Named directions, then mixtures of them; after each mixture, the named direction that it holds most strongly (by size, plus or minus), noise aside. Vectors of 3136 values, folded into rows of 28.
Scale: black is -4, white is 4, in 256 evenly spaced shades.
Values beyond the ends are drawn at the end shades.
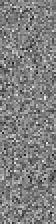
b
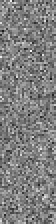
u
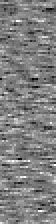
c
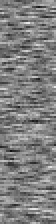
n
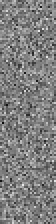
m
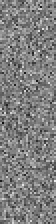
m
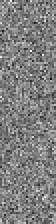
u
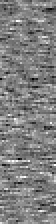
c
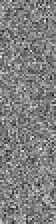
u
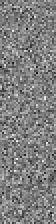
b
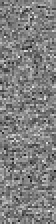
b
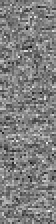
b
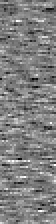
c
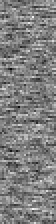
n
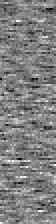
c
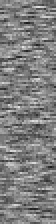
n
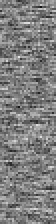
n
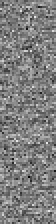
b
